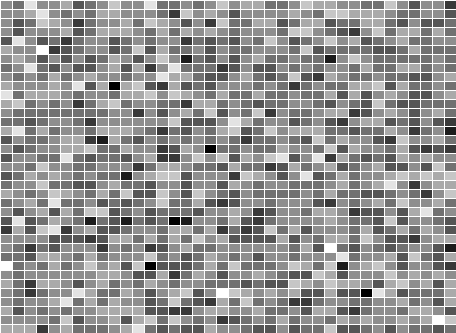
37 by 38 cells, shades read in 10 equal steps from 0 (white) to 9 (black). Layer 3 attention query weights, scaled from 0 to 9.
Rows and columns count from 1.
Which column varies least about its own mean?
24
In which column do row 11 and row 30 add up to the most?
29
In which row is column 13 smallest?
1
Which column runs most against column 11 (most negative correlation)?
36
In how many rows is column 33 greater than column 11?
14
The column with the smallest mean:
28
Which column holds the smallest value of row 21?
33
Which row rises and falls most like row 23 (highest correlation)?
20
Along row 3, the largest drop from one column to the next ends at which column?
19
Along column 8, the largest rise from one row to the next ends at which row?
25
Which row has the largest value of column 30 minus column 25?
4
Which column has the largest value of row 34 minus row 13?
18
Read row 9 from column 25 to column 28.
2 6 7 3
